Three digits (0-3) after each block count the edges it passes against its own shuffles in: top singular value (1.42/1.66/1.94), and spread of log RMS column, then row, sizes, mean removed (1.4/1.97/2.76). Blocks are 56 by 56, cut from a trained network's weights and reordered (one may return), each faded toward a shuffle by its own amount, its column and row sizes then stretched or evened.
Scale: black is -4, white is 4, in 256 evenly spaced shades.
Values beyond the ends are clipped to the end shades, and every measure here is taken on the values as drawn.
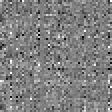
0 3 1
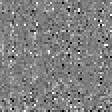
0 2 1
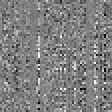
1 3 1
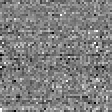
1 1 2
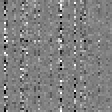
3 3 0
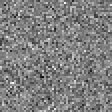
0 0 0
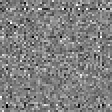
2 1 2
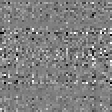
0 2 3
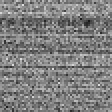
3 0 1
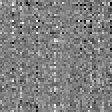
2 2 2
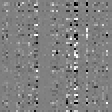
3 3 2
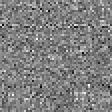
2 1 1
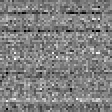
3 1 2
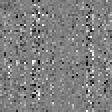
2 3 1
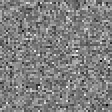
1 0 0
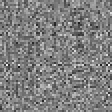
3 1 1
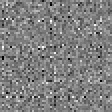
1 2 2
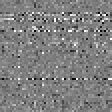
2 1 3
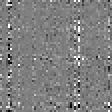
2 3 1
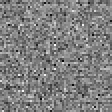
0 0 0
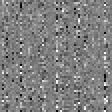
0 3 0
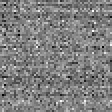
2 1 1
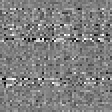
2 0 3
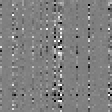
3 3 1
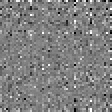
3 2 2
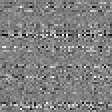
3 0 3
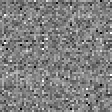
0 1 0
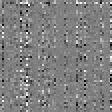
1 3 2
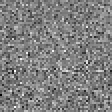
0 0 1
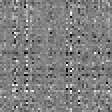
2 3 1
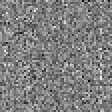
0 1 0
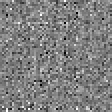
1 2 1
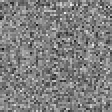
1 0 0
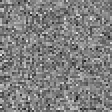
1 0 0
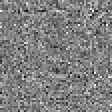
2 1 1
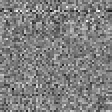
3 0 2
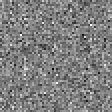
1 1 0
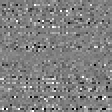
1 0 3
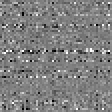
1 1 3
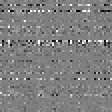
2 1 3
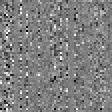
0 3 0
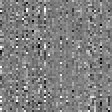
1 3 1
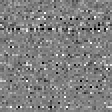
1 0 3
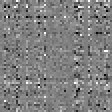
1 3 2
